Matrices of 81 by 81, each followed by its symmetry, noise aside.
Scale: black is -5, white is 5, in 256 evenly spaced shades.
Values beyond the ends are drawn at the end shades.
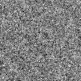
symmetric across the other diagonal.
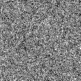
antisymmetric.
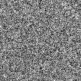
symmetric across the other diagonal.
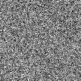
antisymmetric.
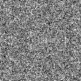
mirrored top to bottom.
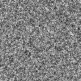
symmetric across the other diagonal.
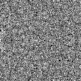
mirrored top to bottom.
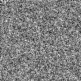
antisymmetric.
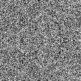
mirrored top to bottom.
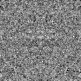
mirrored left to right.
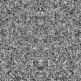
mirrored left to right.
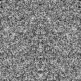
mirrored left to right.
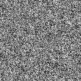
antisymmetric.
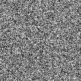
antisymmetric.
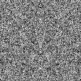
mirrored left to right.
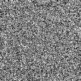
antisymmetric.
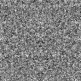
mirrored left to right.
